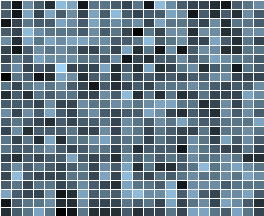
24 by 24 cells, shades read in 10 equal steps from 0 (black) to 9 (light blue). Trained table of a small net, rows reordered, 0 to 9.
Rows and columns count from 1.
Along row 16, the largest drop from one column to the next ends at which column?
6
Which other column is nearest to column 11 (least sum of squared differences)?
9
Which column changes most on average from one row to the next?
17
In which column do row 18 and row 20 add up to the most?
12
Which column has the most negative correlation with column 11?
18
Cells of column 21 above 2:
20
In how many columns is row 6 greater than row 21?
6
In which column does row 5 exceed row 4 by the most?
13
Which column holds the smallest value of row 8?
22
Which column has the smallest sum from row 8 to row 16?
11
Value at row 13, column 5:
7
